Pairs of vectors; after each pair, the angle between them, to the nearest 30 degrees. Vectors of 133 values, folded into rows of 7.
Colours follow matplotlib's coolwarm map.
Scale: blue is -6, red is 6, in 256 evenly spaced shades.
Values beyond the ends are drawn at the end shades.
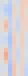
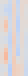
30 degrees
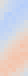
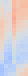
150 degrees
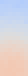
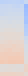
30 degrees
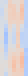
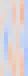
30 degrees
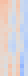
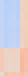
120 degrees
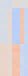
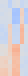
30 degrees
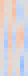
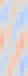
60 degrees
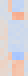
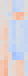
30 degrees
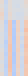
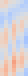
120 degrees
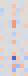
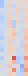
120 degrees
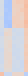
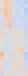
150 degrees
